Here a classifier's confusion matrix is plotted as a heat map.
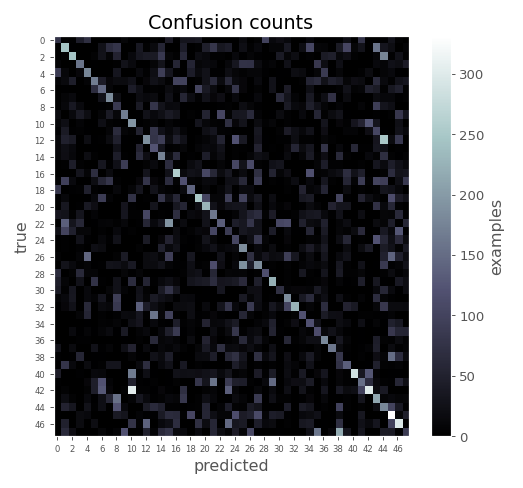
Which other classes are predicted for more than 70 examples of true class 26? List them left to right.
4, 15, 31, 45
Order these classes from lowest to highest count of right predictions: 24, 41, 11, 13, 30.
11, 30, 24, 13, 41
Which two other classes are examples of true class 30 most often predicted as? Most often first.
15, 44
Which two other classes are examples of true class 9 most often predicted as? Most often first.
22, 46
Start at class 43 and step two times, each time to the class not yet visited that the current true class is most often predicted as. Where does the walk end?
13
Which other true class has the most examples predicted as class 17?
5
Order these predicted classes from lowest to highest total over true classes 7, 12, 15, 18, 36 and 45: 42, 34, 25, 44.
42, 34, 25, 44
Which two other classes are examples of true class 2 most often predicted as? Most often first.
44, 14
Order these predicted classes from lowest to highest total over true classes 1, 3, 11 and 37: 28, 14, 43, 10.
28, 10, 14, 43
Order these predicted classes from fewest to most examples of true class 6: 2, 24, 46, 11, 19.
2, 11, 46, 24, 19
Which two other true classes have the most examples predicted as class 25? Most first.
27, 19
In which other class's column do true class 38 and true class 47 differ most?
35
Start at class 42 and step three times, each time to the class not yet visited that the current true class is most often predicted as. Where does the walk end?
46
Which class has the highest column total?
45
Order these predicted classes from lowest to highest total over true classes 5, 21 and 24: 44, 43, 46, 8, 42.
42, 8, 44, 46, 43
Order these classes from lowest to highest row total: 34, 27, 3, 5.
34, 3, 27, 5
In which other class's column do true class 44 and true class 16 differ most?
8
